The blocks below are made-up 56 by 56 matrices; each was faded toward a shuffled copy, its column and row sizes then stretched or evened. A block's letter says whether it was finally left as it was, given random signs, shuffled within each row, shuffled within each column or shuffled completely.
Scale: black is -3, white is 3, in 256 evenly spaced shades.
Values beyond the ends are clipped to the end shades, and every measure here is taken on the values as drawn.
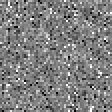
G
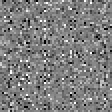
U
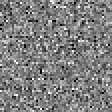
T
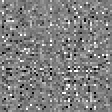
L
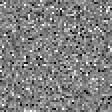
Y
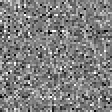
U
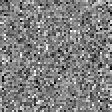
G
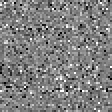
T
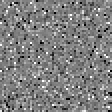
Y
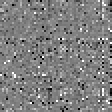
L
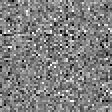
L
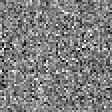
U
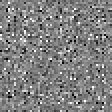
U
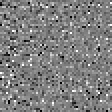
L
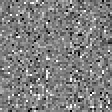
G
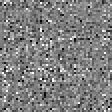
U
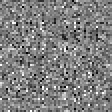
U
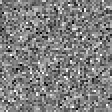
Y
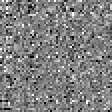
L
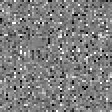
U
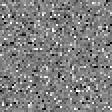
T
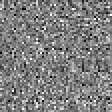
L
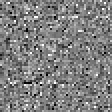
L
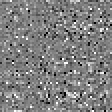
L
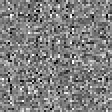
L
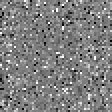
G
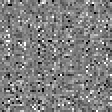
L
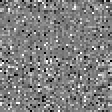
U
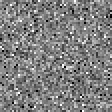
Y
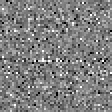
T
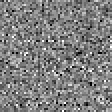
T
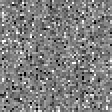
G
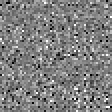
L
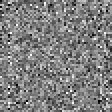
G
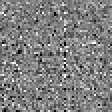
U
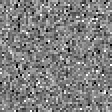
Y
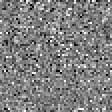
T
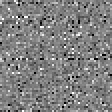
L
